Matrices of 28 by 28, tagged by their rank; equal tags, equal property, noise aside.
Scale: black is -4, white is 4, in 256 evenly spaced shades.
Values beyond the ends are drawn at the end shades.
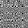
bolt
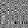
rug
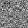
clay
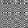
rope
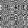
rope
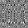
rope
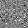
clay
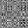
rug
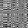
rope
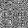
clay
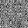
clay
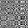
rope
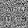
bolt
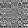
rug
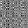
rug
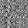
bolt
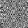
clay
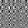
rope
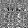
bolt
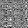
bolt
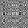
rope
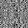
clay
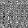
bolt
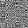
clay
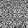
clay
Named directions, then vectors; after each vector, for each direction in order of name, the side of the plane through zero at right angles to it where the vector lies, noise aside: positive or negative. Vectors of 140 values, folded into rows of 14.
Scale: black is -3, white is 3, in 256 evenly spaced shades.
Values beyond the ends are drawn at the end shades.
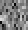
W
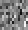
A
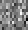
negative, positive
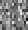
negative, positive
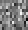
negative, positive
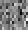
positive, negative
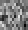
negative, negative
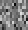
negative, positive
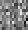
negative, positive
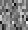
negative, positive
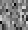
negative, positive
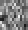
negative, negative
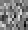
negative, negative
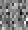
positive, negative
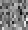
positive, negative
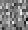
negative, positive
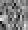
positive, positive
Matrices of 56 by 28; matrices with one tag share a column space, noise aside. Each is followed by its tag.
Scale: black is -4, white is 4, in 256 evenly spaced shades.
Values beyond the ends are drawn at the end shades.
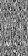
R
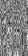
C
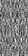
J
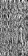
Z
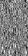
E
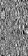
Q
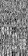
C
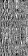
Z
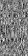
J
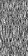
J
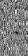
Q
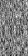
J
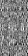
R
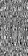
R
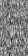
J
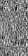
R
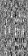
J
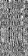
Z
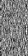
J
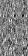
J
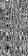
E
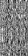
Z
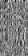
Z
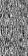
J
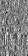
C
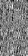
E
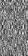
Q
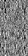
E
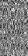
Q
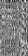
Z
